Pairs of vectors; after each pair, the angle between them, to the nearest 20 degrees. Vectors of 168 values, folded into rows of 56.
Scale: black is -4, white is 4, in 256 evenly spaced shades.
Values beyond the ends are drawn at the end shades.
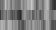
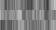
160 degrees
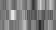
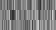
120 degrees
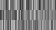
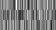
80 degrees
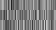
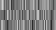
40 degrees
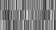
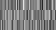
120 degrees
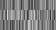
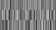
100 degrees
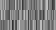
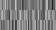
40 degrees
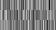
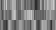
100 degrees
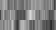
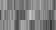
20 degrees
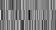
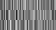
60 degrees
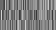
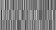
160 degrees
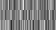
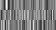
100 degrees
